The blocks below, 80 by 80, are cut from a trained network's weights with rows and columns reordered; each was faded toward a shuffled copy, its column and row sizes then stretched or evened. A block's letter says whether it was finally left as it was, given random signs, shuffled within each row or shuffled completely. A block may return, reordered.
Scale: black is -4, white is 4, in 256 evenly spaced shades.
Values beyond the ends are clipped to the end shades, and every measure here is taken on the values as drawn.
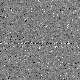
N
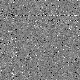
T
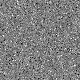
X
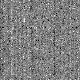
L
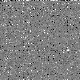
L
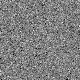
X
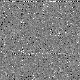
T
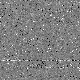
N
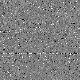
L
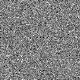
T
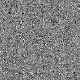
T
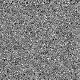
N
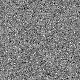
X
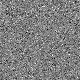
X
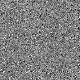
T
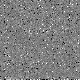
L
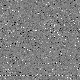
N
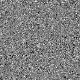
T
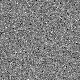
X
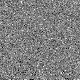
N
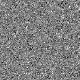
L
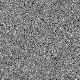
N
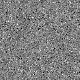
N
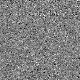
T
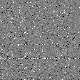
T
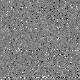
T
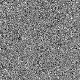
T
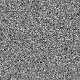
N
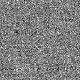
L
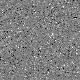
X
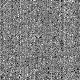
L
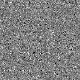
T
